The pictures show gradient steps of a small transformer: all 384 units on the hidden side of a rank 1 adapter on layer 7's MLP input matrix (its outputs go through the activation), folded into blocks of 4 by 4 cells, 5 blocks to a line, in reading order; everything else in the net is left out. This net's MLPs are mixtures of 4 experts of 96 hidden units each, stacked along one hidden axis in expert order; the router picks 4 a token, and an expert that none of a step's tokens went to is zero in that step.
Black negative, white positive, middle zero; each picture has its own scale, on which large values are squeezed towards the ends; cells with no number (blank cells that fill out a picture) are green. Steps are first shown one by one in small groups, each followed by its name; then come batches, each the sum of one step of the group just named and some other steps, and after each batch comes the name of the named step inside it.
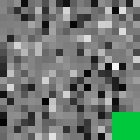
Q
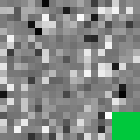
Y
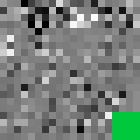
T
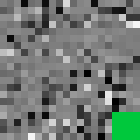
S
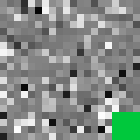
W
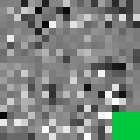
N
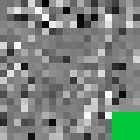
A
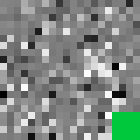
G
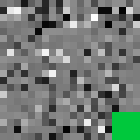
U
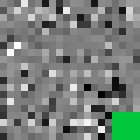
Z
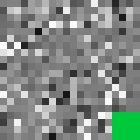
W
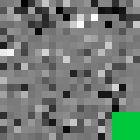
U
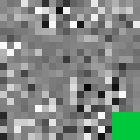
Z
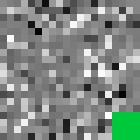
Y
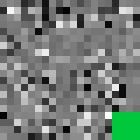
U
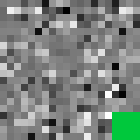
A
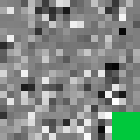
N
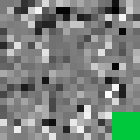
A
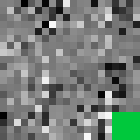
N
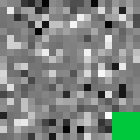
Y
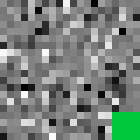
W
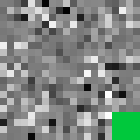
A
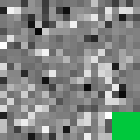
U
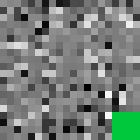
Q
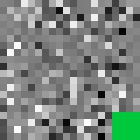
Z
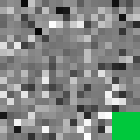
N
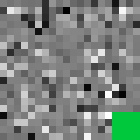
N
